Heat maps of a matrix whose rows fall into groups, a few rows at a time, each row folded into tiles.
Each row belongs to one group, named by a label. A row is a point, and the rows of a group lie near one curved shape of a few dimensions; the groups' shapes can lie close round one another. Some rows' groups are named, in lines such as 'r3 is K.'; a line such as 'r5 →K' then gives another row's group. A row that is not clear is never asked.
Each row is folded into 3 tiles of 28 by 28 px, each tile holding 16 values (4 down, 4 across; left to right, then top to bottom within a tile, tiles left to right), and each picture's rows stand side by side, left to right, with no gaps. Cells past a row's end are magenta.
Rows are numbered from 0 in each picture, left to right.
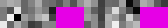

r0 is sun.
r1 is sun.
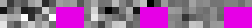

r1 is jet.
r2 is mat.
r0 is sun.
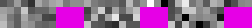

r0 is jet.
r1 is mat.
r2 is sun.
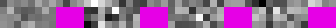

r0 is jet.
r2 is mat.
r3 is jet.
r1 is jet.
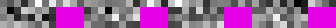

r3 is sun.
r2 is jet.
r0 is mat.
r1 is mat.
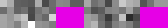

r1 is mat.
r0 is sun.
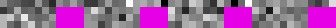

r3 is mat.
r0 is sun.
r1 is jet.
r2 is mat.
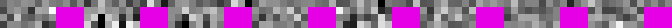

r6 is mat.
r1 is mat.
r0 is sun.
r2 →mat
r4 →mat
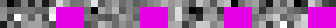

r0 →sun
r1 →jet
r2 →jet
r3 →sun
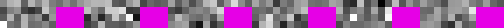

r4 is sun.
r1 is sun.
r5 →mat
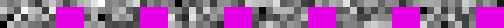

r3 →jet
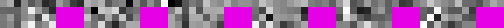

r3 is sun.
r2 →jet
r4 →jet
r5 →sun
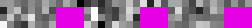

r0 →mat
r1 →jet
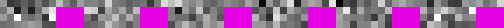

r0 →sun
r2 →jet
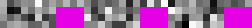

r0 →mat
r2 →mat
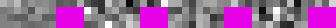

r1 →mat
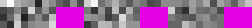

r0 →jet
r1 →jet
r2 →mat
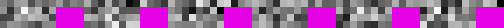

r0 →sun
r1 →sun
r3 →mat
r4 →sun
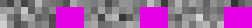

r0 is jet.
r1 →mat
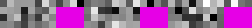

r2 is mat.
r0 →jet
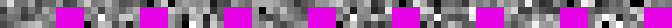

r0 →jet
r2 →mat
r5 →sun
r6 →mat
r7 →sun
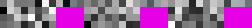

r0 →mat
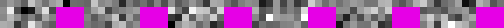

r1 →mat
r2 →sun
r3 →sun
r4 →sun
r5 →sun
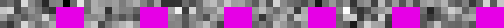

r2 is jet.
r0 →mat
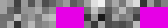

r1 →sun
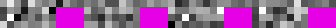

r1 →mat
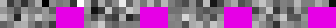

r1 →mat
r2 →sun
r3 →mat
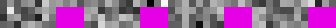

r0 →jet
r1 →mat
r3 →jet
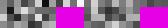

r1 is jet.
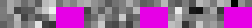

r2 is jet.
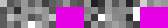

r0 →sun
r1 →sun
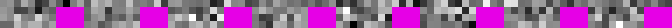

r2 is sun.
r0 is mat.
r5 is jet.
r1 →jet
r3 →mat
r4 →jet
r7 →sun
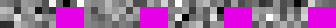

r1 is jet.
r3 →sun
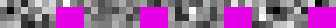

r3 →jet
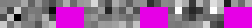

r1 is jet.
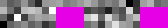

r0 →sun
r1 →sun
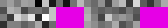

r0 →mat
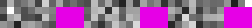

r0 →jet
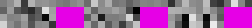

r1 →sun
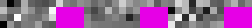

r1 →mat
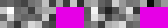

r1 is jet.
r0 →jet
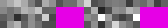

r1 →sun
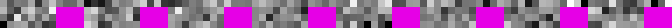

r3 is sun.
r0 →sun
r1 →jet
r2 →jet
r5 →mat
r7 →mat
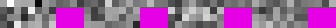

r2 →sun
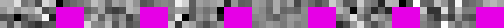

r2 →sun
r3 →mat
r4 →mat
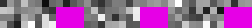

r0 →mat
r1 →sun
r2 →jet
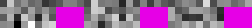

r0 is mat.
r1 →mat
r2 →mat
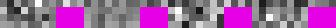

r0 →mat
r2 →jet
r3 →sun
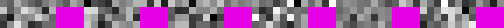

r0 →sun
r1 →jet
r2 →mat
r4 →mat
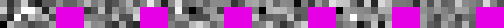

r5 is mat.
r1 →mat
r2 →jet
